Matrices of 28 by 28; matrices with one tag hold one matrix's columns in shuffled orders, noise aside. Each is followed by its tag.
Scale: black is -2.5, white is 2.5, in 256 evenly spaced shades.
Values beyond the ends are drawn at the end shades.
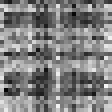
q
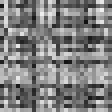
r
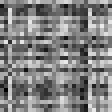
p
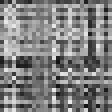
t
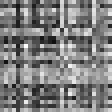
r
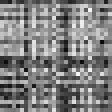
t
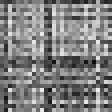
t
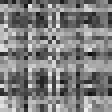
q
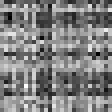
q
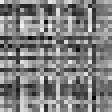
p
